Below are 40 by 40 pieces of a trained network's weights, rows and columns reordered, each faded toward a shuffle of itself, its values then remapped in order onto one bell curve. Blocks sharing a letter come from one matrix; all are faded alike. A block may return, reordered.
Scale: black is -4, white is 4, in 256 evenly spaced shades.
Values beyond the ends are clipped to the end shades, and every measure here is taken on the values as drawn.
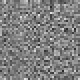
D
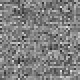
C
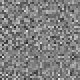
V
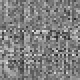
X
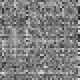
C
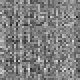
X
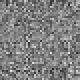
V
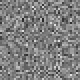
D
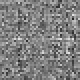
C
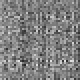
X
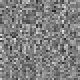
D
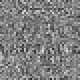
V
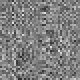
D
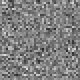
V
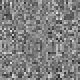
D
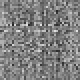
X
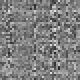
C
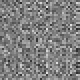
D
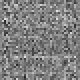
C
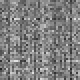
X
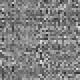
C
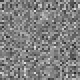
D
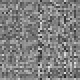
C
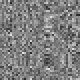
D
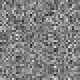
D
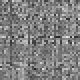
X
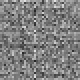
C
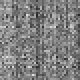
X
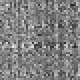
X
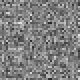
V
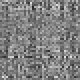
X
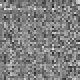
C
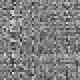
C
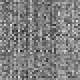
X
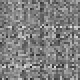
X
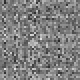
C
